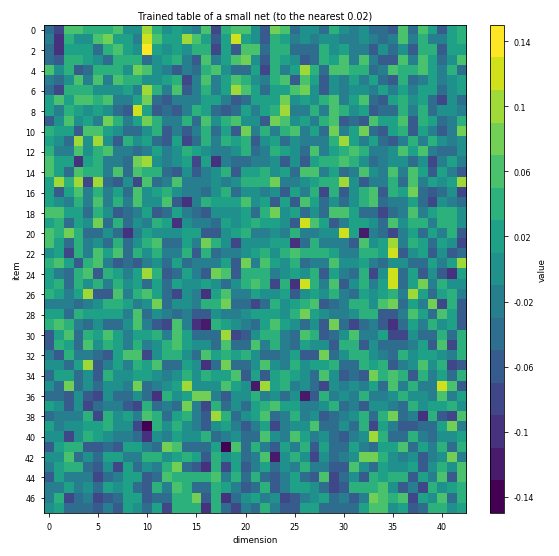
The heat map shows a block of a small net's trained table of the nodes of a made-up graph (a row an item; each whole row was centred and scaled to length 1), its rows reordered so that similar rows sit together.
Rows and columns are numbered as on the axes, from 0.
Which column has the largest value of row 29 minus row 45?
29
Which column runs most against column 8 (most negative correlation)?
0
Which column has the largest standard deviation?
10
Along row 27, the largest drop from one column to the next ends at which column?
40
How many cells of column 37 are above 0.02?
13
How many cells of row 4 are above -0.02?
28
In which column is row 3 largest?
20
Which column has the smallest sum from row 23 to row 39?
16
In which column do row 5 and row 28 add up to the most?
26
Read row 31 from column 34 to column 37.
-0.04 -0.04 -0.04 -0.02
